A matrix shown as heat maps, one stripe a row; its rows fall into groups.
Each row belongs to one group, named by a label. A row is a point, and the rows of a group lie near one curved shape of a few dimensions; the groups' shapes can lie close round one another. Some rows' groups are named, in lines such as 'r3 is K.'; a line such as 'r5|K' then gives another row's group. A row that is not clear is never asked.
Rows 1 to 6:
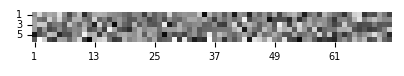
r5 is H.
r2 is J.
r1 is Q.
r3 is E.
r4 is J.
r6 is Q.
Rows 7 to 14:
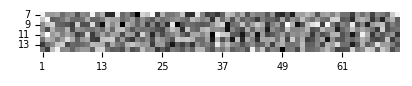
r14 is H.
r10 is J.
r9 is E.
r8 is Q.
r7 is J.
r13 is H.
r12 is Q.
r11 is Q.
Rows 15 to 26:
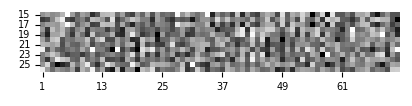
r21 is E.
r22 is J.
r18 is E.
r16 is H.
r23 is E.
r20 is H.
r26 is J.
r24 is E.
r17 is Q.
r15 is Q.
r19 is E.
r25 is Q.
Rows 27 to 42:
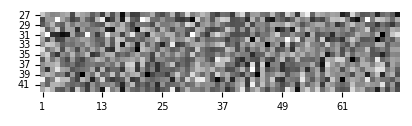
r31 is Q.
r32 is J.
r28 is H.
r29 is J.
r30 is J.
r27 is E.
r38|E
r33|E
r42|E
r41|E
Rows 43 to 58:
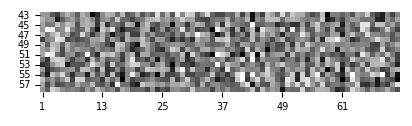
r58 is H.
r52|E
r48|H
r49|J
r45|J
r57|J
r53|H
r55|E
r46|Q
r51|Q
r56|E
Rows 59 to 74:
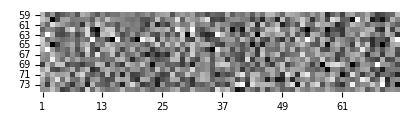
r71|E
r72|J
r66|Q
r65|Q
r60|Q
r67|H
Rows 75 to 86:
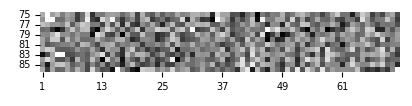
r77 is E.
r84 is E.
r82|E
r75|Q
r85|E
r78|Q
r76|Q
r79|H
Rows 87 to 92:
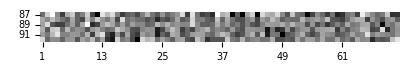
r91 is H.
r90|J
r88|H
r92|J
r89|Q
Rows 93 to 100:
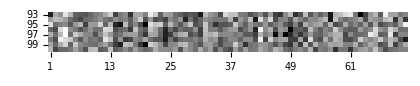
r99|J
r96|H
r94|E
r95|J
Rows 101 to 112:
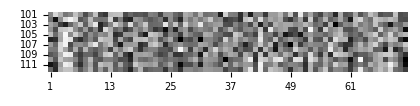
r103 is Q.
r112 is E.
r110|E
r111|H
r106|H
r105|J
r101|Q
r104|H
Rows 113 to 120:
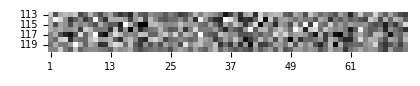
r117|Q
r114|Q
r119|Q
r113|E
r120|J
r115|J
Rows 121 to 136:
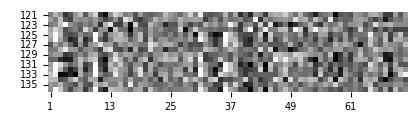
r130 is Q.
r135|H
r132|Q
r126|Q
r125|Q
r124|E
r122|J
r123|H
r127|H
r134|Q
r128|H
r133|Q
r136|Q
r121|Q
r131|Q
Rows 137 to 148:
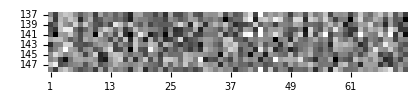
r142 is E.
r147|Q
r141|E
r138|E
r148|E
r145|Q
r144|H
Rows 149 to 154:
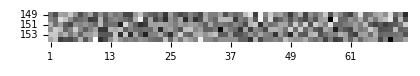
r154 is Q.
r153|E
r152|Q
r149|E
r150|E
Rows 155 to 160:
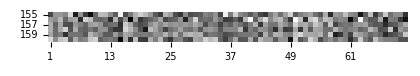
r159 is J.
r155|H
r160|E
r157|J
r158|J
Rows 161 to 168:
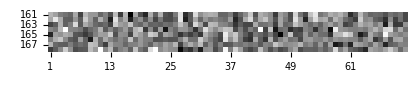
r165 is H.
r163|J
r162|E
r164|E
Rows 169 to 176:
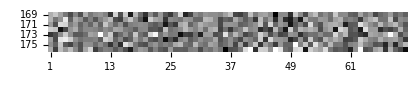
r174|H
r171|H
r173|H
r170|J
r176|E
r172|Q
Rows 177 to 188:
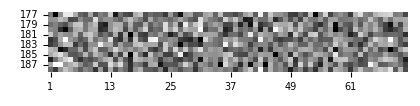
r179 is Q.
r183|H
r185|E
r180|Q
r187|Q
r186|H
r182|H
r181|E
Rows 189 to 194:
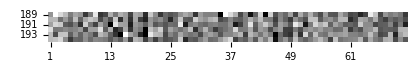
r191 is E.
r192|J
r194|E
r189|Q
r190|E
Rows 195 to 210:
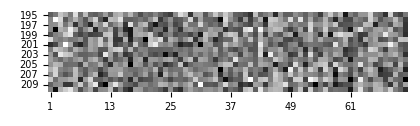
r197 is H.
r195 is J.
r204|J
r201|H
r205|E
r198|E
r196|Q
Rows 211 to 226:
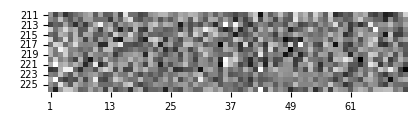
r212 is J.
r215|J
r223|J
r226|E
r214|E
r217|Q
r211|J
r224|Q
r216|J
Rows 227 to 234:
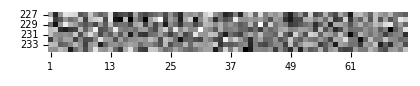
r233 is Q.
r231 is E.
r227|E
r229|E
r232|H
